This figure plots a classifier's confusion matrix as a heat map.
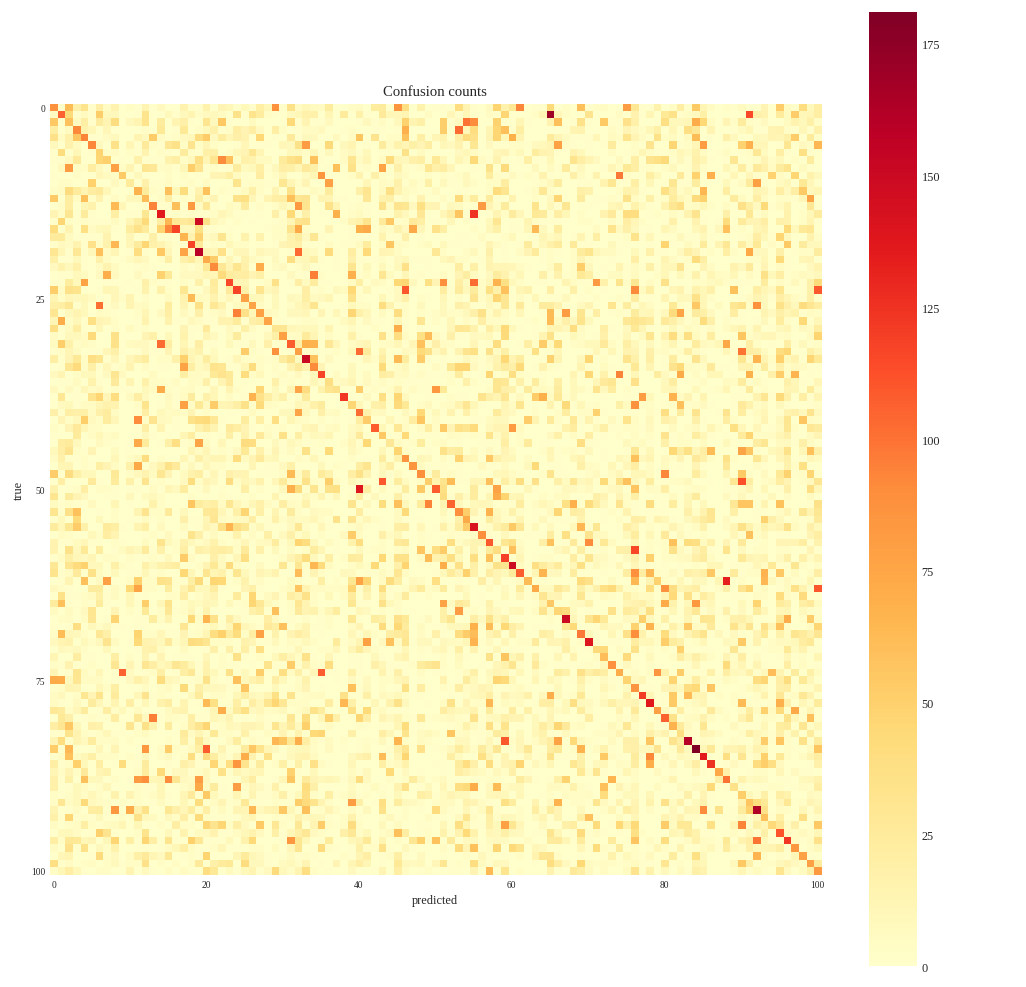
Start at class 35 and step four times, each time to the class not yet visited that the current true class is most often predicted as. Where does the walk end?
24
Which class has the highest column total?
76
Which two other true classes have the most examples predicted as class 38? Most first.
78, 77
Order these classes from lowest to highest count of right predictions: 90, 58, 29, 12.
29, 58, 90, 12
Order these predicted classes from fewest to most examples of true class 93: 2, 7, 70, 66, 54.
7, 66, 54, 2, 70
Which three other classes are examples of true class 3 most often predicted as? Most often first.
53, 46, 59
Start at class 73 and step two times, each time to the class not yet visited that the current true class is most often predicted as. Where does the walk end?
14
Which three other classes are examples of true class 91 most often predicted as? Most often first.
39, 66, 32
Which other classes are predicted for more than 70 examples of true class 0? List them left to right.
29, 45, 61, 75
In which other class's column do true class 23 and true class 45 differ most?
55
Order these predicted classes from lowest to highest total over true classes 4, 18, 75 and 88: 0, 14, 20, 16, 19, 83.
83, 16, 14, 20, 0, 19
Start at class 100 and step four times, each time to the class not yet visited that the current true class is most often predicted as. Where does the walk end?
11
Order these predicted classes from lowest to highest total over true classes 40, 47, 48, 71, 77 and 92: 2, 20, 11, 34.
34, 20, 2, 11
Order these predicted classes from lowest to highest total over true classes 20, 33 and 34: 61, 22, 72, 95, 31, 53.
72, 22, 53, 61, 31, 95
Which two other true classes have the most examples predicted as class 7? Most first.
62, 22
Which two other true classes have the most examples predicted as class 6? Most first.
26, 19
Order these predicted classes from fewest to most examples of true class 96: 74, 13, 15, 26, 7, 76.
74, 7, 13, 15, 26, 76
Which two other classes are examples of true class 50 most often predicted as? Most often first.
40, 58
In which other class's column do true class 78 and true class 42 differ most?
60
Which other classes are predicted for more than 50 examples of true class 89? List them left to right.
19, 24, 55, 58, 72
